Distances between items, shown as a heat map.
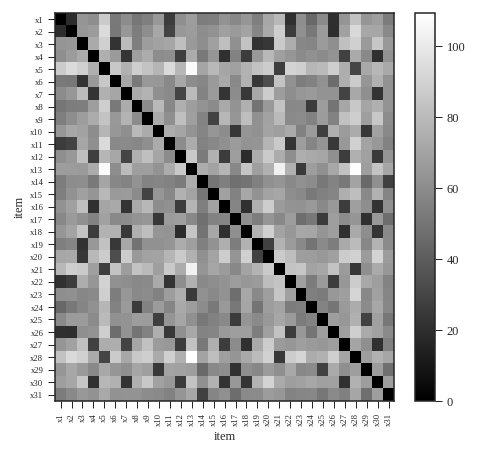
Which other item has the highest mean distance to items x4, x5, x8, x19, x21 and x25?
x13
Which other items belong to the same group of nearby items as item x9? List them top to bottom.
x15
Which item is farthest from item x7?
x20
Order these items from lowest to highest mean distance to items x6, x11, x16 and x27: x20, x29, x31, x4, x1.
x4, x1, x31, x29, x20
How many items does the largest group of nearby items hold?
7
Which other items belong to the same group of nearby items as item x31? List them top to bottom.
x14
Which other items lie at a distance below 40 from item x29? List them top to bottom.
x10, x17, x25
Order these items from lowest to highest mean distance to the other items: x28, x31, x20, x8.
x31, x8, x20, x28
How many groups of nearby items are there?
9
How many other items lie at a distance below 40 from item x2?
4
